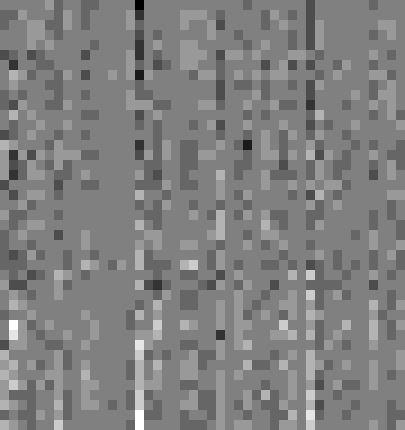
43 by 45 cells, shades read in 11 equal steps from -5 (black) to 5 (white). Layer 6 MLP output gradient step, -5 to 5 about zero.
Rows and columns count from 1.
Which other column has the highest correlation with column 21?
22
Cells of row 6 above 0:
10
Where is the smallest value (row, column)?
1, 16
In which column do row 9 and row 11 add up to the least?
35
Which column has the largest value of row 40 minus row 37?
30
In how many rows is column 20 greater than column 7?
15
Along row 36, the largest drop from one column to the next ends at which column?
17
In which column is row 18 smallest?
2
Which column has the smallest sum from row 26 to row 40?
36
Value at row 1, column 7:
-1
